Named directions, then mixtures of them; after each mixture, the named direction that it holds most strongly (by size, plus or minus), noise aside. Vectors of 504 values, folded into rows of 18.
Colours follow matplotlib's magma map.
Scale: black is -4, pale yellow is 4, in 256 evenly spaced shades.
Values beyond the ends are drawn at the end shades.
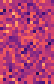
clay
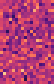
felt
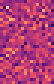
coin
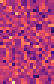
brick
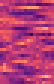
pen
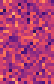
clay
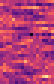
pen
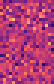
coin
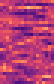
pen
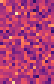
brick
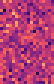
clay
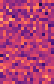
coin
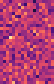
brick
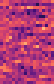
pen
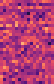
clay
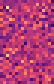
coin
